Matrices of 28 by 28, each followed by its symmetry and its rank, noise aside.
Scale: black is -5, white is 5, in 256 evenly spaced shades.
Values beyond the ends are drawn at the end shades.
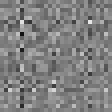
no symmetry, rank three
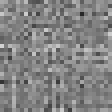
no symmetry, rank six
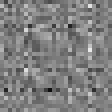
antisymmetric, rank four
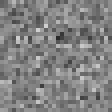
no symmetry, rank six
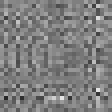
no symmetry, rank three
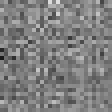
antisymmetric, rank six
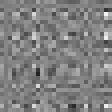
no symmetry, rank three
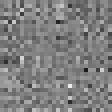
antisymmetric, rank four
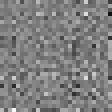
antisymmetric, rank four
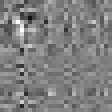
no symmetry, rank three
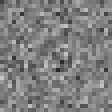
symmetric, rank six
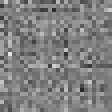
antisymmetric, rank four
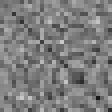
symmetric, rank four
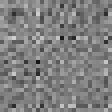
symmetric, rank three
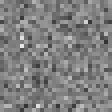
no symmetry, rank six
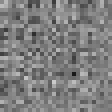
symmetric, rank three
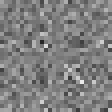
symmetric, rank six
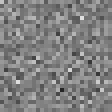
symmetric, rank six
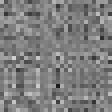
no symmetry, rank four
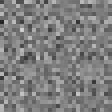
no symmetry, rank three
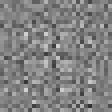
no symmetry, rank four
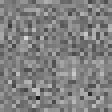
no symmetry, rank six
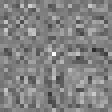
symmetric, rank four
